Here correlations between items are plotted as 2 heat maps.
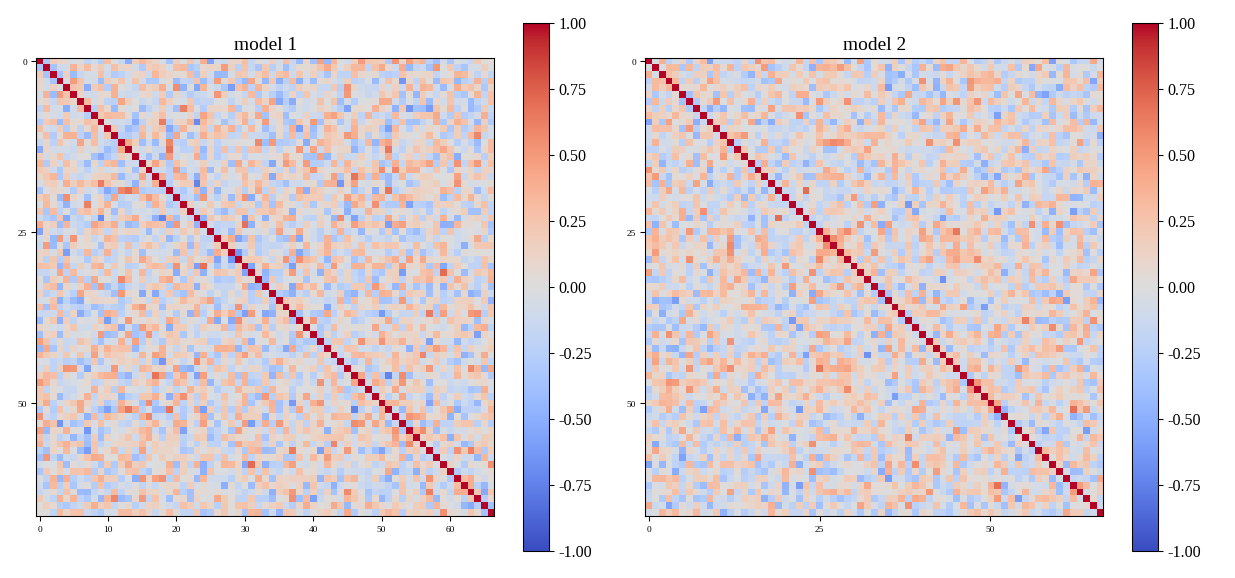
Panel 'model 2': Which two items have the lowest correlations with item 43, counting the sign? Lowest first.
32, 23
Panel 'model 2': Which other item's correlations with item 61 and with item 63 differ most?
20
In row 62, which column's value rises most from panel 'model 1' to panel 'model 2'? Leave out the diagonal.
51
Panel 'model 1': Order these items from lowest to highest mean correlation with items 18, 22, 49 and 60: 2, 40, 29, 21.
40, 29, 2, 21
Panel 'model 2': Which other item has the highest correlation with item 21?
33
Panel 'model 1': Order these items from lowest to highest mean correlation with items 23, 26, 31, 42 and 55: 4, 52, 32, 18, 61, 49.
4, 49, 18, 61, 32, 52
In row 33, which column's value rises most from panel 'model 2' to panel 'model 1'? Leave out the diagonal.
40
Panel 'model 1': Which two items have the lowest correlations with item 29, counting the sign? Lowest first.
28, 26
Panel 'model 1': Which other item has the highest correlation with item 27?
1
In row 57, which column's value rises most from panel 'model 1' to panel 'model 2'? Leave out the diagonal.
50
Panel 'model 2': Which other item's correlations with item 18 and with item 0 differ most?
54
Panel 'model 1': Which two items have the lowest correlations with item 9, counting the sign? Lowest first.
23, 14
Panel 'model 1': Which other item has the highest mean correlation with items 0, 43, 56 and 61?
15
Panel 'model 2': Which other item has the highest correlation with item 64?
51
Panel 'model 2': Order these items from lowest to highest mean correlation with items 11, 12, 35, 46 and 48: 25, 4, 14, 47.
4, 47, 14, 25
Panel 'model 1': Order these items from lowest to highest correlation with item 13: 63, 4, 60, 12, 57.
4, 63, 57, 60, 12
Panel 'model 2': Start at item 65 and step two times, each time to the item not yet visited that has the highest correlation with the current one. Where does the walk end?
55
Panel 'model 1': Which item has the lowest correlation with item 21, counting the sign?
54
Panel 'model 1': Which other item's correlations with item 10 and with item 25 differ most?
38
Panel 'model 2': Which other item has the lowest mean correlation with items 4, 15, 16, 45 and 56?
60
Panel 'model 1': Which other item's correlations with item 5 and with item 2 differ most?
26
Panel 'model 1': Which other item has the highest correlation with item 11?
64
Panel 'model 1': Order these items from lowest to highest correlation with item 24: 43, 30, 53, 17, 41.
41, 17, 43, 53, 30
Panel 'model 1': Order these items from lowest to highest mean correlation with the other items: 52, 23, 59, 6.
23, 6, 59, 52
